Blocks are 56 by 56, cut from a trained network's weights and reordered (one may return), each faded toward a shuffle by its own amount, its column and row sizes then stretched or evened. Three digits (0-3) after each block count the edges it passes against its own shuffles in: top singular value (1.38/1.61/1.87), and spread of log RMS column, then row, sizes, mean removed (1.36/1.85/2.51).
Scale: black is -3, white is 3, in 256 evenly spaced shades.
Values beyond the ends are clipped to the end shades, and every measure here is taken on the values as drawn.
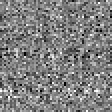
2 0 3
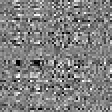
3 2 3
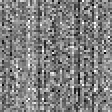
3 2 0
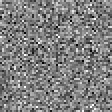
2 1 0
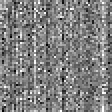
3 2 1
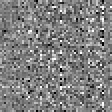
1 3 2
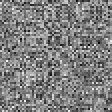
3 0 0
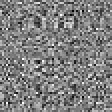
3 1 2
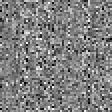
0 3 0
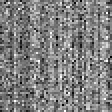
3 1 0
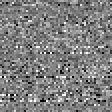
0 0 3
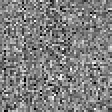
0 2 0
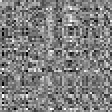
3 2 2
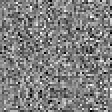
2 2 0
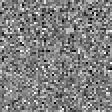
0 1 1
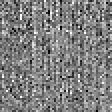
2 1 1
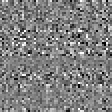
3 2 3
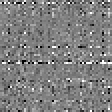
3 2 3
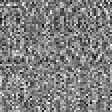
2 0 0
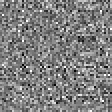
3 1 2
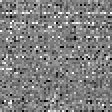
1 1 3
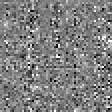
0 3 1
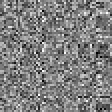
3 2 1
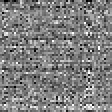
2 2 1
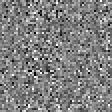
0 2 1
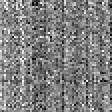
3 2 1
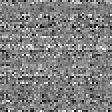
1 1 3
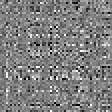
3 3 3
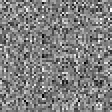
3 2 1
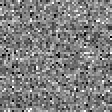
0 1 0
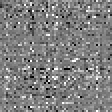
0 2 3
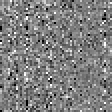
0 3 0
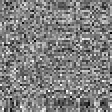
3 1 1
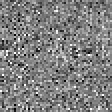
0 2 1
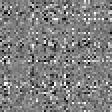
2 3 3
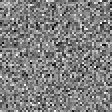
2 0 1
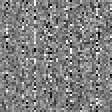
0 3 0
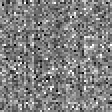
1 0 1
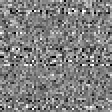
2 0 3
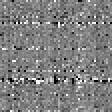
1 1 3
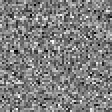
1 0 1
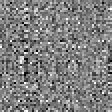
3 2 2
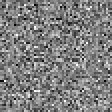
2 1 1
